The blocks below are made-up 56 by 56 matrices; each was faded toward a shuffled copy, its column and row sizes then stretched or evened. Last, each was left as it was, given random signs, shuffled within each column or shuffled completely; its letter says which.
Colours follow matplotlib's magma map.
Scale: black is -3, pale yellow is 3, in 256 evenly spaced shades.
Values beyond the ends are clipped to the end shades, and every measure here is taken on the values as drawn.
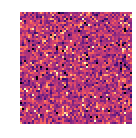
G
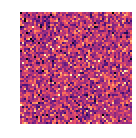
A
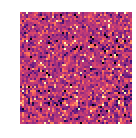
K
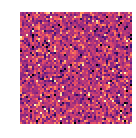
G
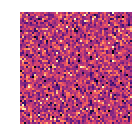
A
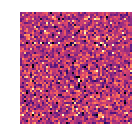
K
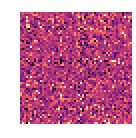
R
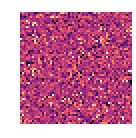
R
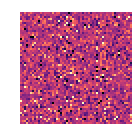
K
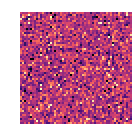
G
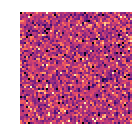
A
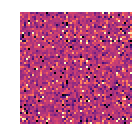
R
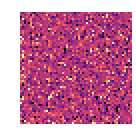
G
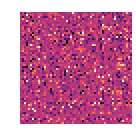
K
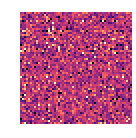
K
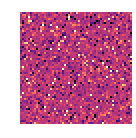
A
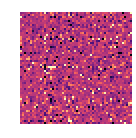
K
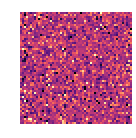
G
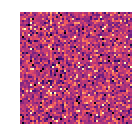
G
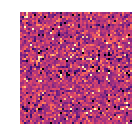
R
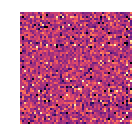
R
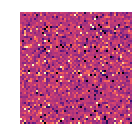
K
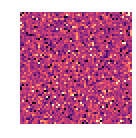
A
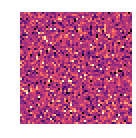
A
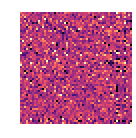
K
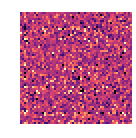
R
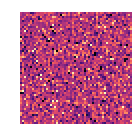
A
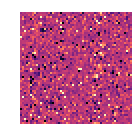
G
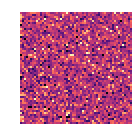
G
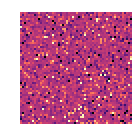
A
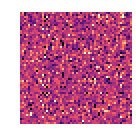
K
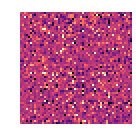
K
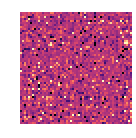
K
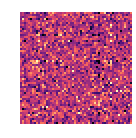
K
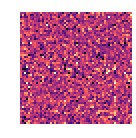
R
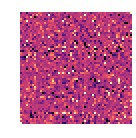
K
